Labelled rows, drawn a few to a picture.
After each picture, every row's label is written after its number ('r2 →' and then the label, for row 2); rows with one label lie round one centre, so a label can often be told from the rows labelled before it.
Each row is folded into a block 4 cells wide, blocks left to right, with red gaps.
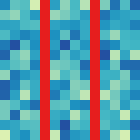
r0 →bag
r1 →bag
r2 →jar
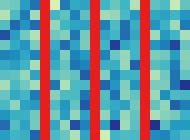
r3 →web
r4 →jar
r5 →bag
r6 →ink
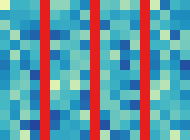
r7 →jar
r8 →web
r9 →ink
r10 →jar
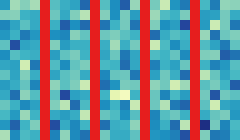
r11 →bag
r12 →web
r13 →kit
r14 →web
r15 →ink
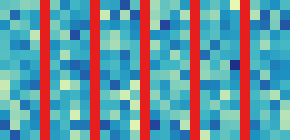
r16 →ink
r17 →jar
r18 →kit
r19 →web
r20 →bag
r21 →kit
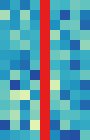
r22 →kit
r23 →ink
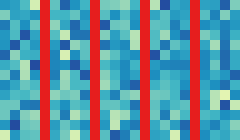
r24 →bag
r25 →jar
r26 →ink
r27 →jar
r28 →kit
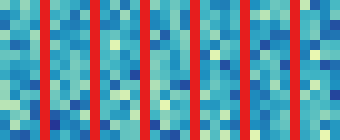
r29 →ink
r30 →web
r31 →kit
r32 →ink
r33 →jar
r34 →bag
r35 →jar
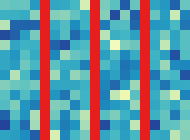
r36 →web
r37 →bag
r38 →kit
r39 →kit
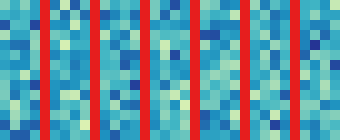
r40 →ink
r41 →kit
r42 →ink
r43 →kit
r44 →web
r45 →jar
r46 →bag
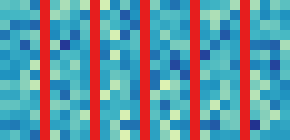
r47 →web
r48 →bag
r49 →jar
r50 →jar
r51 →bag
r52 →ink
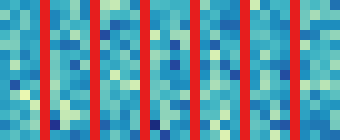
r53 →kit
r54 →ink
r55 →web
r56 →ink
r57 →jar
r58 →jar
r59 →web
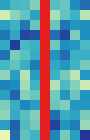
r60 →bag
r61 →web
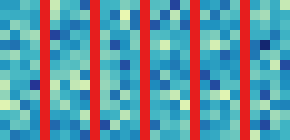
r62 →ink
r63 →web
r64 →ink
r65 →kit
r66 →kit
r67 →bag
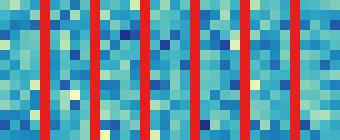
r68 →web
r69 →kit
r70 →bag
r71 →bag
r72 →ink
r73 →ink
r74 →ink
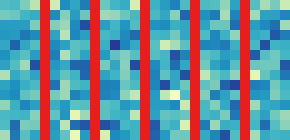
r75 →bag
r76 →jar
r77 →bag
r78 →kit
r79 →ink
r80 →bag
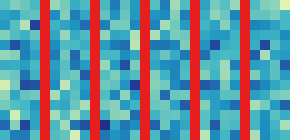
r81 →ink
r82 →jar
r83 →ink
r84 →ink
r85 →bag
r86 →bag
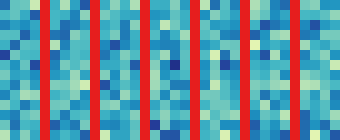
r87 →bag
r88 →web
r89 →bag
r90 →ink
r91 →jar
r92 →web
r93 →web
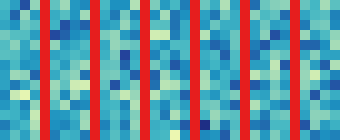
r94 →kit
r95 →web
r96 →kit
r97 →jar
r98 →ink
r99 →bag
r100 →ink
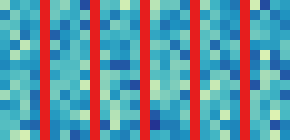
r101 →jar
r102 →web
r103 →ink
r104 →web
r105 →jar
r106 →jar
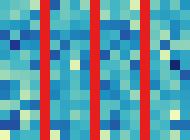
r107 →bag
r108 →bag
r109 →bag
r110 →jar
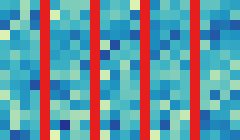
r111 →ink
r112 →bag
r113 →bag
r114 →bag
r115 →web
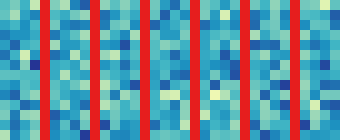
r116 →bag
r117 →web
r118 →ink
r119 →kit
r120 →kit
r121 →ink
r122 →ink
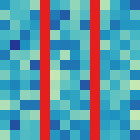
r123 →bag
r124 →ink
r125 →web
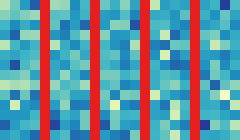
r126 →web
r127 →web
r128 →ink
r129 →jar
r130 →kit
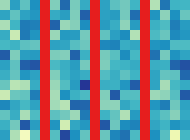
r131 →jar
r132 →ink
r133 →ink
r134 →jar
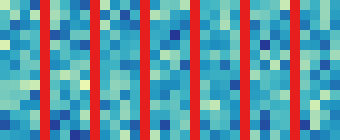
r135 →web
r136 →web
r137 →jar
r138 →bag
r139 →ink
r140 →bag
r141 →ink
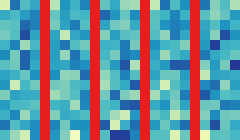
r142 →jar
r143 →jar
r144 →ink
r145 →jar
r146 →bag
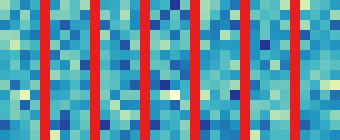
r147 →kit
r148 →bag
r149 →ink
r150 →kit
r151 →web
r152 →bag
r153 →web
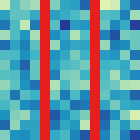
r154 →ink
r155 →web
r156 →web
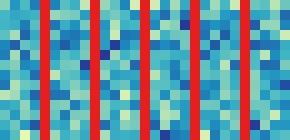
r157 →jar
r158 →bag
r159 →bag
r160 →ink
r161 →bag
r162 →ink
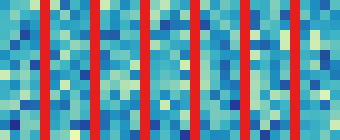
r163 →bag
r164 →jar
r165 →web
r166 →web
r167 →ink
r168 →ink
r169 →kit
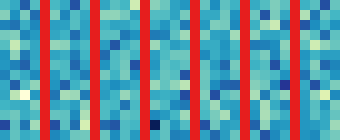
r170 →kit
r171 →kit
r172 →bag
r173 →web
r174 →ink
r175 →ink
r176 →kit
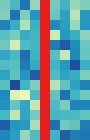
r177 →kit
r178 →ink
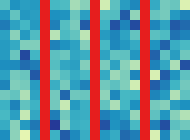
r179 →jar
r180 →ink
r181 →web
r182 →bag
